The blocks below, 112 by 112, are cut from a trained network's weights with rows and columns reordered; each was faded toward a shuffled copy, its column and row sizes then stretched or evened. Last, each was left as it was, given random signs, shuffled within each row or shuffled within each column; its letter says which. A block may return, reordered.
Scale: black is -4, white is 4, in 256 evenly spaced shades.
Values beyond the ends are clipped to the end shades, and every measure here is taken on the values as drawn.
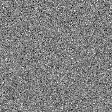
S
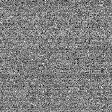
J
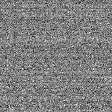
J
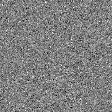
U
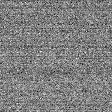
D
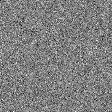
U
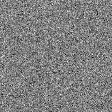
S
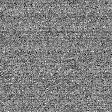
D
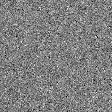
U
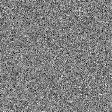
S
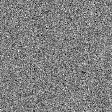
U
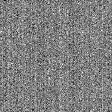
J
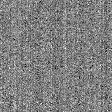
J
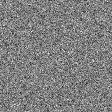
D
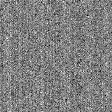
J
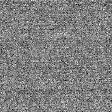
J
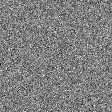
D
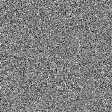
S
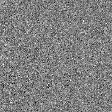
S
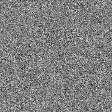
S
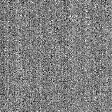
J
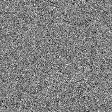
S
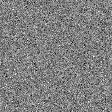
U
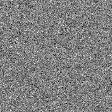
S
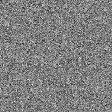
J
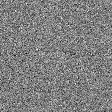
D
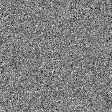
S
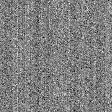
U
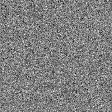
U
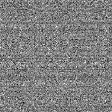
J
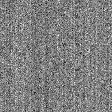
U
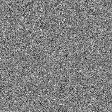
S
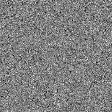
S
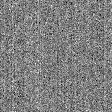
U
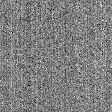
U
